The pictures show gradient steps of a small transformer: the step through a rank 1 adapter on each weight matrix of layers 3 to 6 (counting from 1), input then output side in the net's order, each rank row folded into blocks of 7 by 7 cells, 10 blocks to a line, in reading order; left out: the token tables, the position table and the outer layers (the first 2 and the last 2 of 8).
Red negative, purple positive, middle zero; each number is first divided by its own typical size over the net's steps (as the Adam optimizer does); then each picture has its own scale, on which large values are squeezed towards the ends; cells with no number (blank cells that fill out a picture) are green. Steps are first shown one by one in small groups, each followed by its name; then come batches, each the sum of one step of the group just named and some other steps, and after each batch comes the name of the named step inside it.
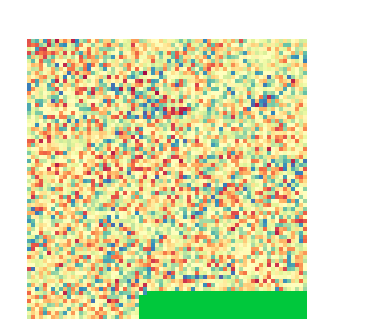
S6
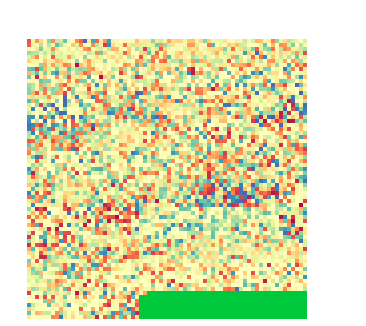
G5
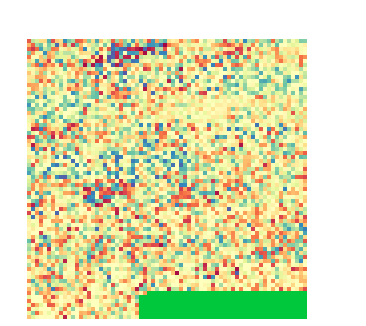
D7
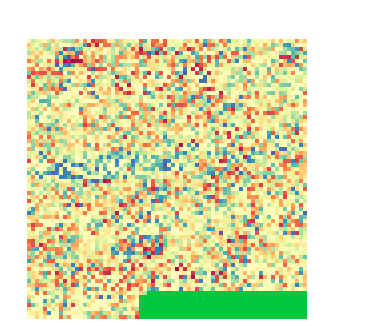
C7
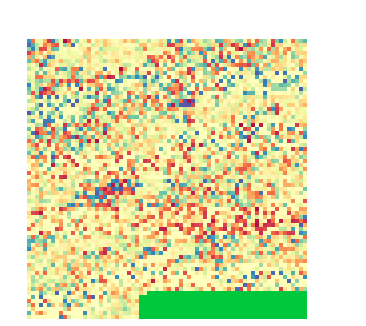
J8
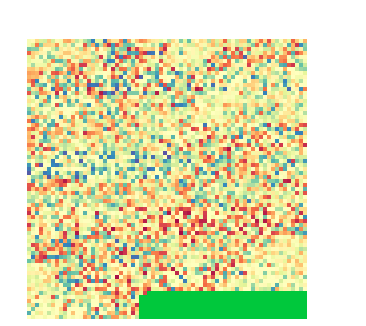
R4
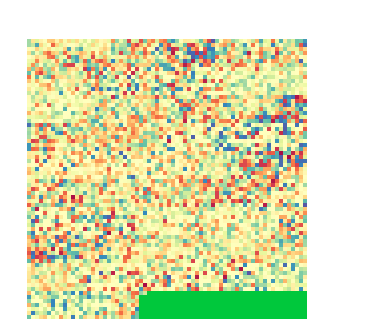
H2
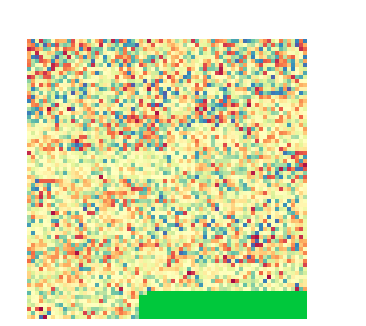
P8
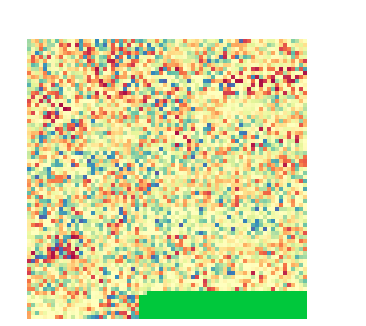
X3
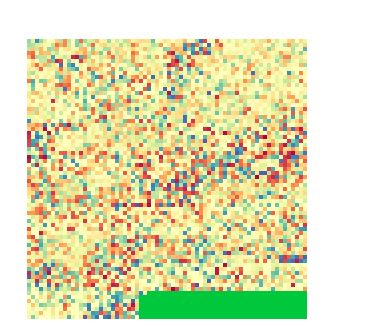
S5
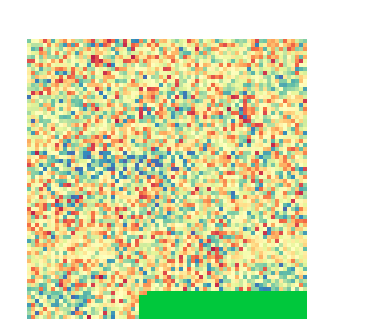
J8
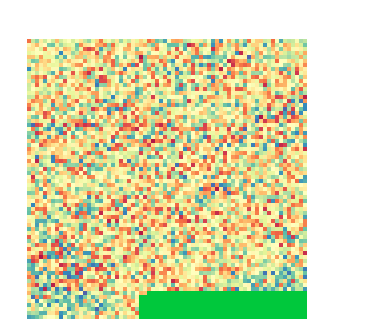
G5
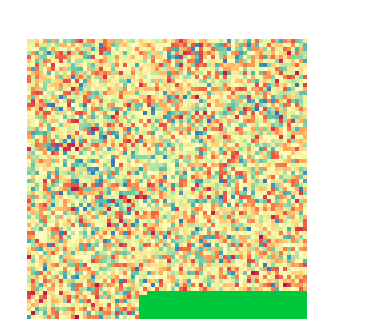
G5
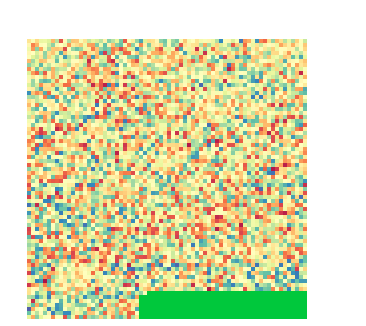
X3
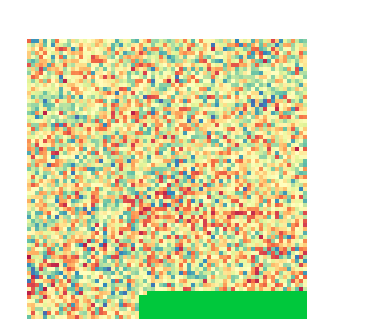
S6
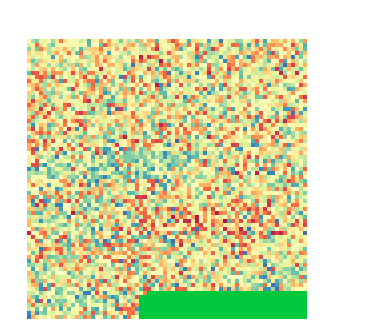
R4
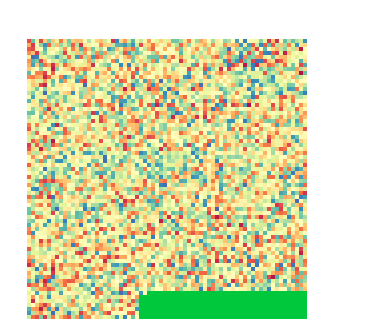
P8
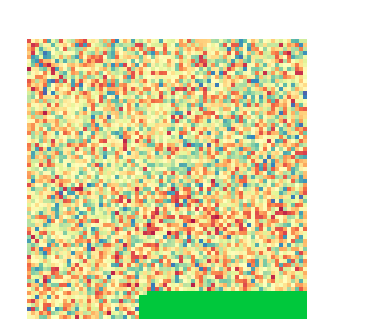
D7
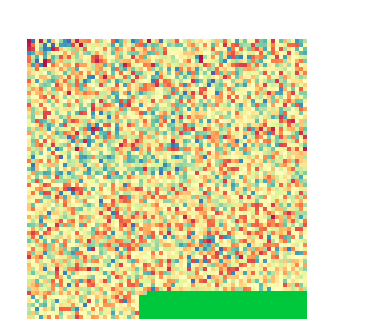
G5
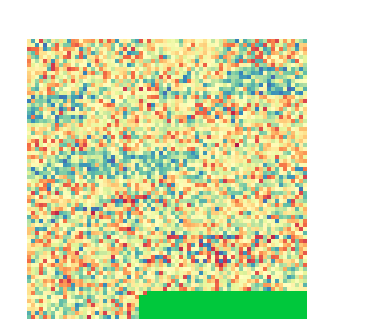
P8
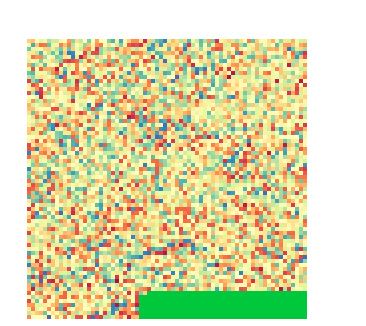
R4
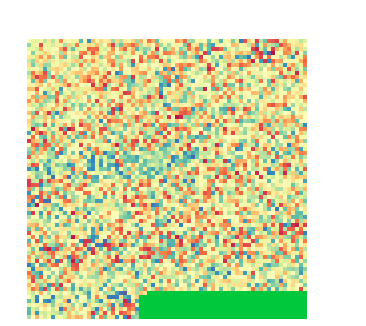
X3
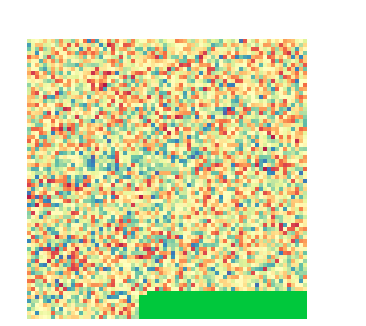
X3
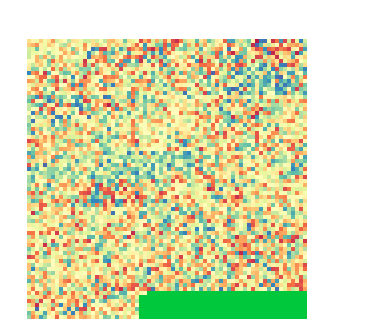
S6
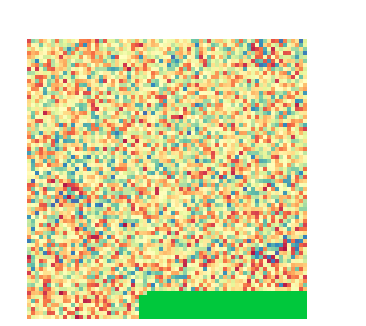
S6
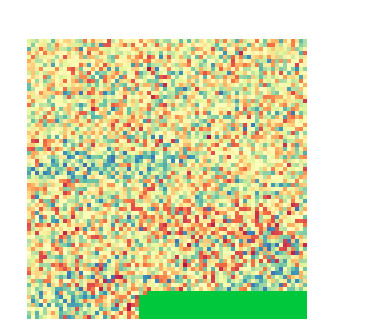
R4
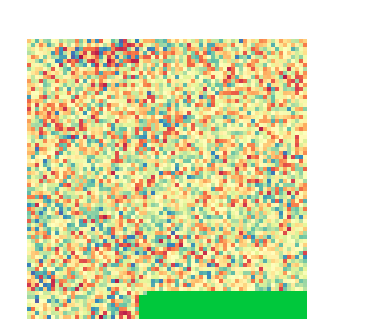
X3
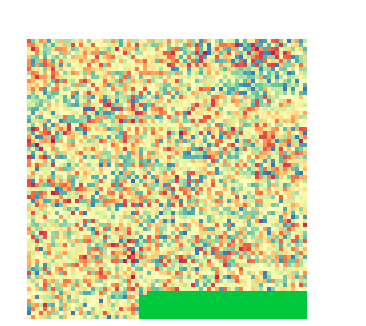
S5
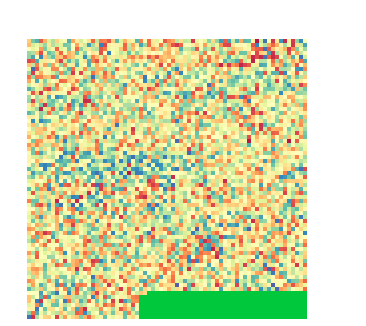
J8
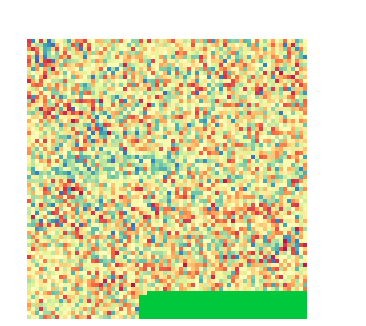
P8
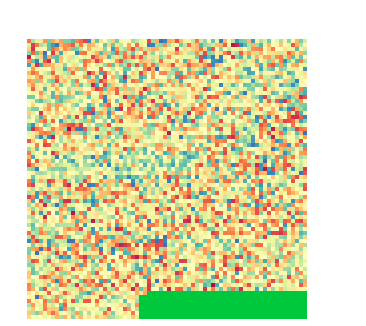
D7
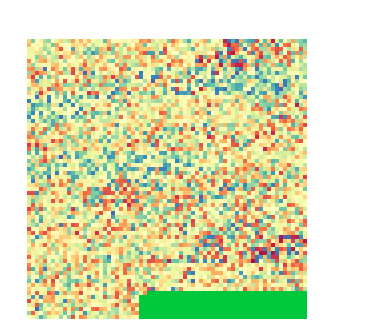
R4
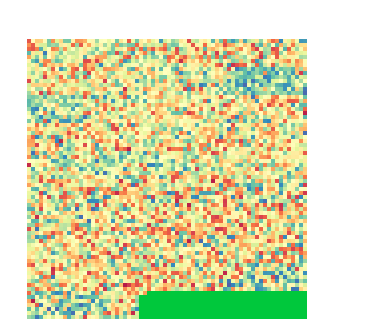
D7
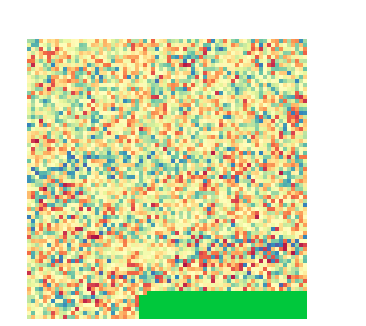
H2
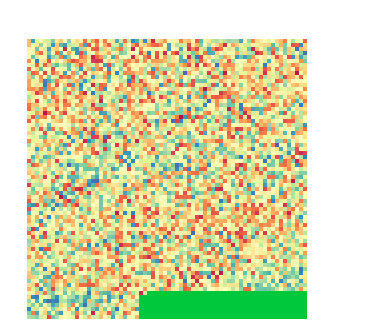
C7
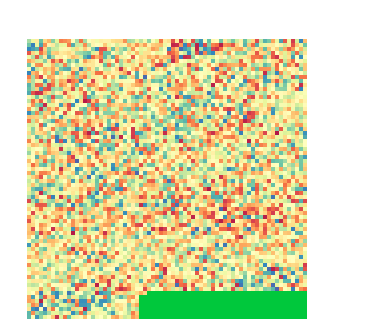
J8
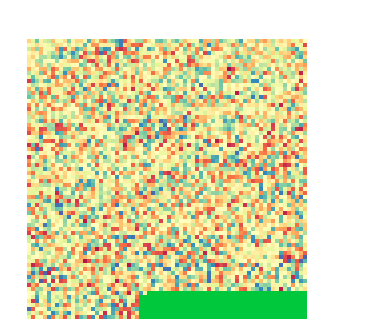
S5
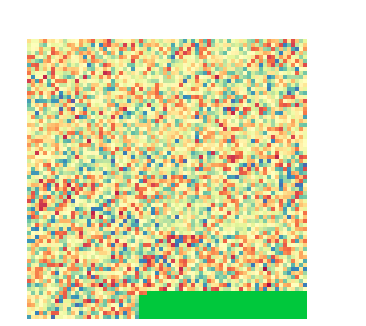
S6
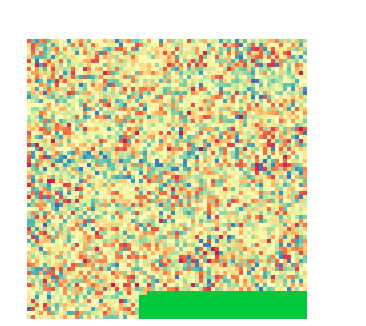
S5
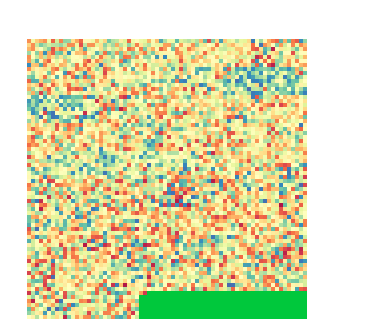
D7
